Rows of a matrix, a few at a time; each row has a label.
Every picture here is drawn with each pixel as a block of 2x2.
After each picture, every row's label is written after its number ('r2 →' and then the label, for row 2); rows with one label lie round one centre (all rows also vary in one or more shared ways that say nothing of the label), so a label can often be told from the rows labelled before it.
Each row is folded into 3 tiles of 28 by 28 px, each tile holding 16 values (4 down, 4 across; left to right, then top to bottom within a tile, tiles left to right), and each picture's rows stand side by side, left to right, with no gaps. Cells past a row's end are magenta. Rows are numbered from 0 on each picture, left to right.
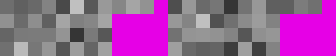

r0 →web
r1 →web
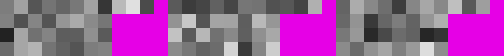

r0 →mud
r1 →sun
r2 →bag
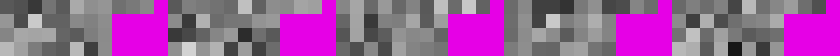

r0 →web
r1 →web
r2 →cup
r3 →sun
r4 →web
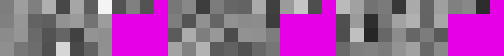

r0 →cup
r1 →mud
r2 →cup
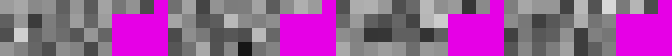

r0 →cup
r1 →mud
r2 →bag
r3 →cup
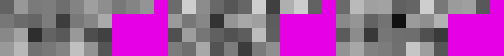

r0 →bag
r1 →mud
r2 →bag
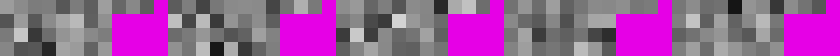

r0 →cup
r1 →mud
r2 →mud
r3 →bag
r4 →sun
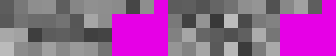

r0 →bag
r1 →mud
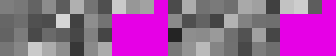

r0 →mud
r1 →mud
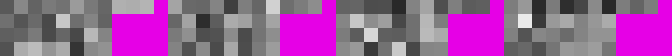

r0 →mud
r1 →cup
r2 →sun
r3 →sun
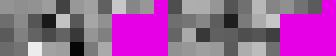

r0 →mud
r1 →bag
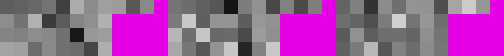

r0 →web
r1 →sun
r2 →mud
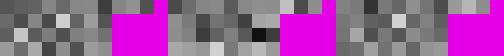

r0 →mud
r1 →bag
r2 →mud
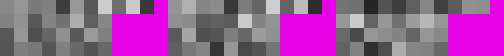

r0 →cup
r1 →cup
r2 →sun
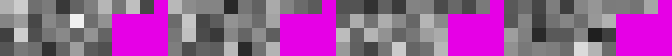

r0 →cup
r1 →cup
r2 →sun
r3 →bag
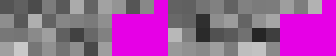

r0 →web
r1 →bag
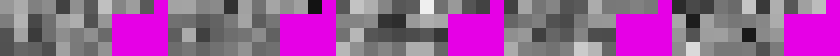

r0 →cup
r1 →cup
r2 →bag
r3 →bag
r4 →web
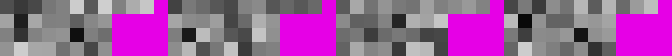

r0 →web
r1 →sun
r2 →bag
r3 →web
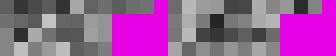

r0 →sun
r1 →bag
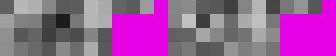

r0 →bag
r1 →sun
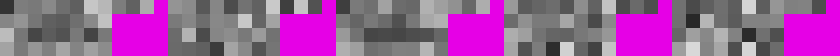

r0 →bag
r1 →cup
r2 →bag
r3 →cup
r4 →web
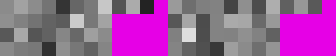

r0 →cup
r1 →cup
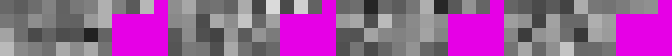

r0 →bag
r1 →cup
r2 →sun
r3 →sun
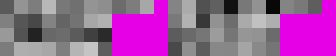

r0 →bag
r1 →sun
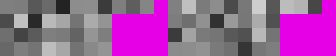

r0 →sun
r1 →mud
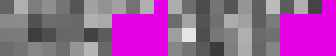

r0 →bag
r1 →cup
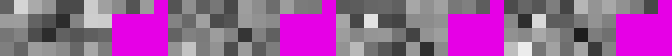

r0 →bag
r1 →web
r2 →web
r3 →web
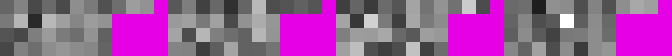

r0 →sun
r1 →sun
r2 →web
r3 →mud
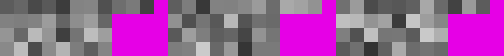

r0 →sun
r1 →mud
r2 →sun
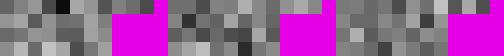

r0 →sun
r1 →mud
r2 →cup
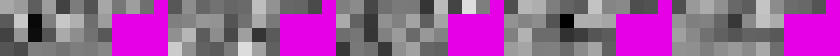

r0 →cup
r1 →bag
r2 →cup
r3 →bag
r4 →bag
